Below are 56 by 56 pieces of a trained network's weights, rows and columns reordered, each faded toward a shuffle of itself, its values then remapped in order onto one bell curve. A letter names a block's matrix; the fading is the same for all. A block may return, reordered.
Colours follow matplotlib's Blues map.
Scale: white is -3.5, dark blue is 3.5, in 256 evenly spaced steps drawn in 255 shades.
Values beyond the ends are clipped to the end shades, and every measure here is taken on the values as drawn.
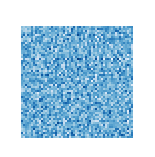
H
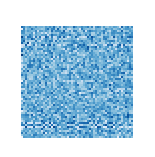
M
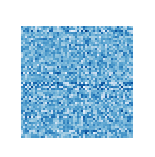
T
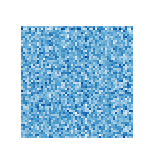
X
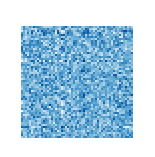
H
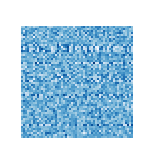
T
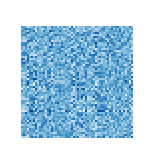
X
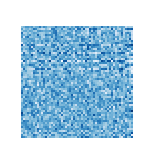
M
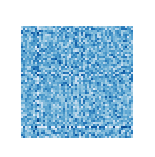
M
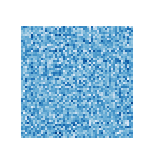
X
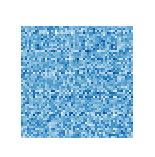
T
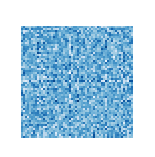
X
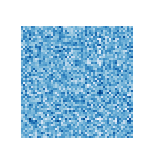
H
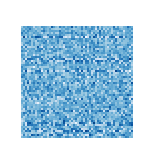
T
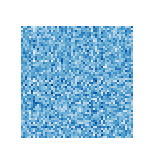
X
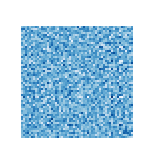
H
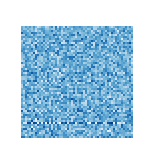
M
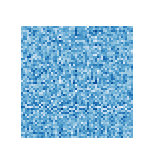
X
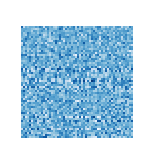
T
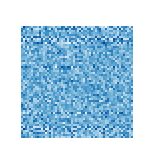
T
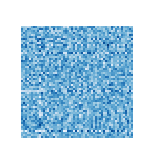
M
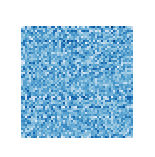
T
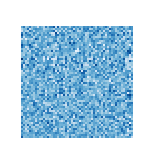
H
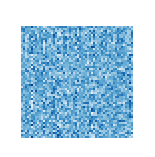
X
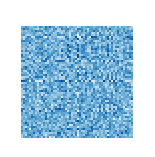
M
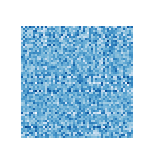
T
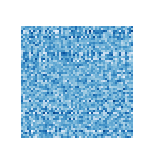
T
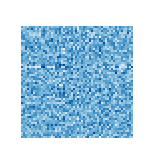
X
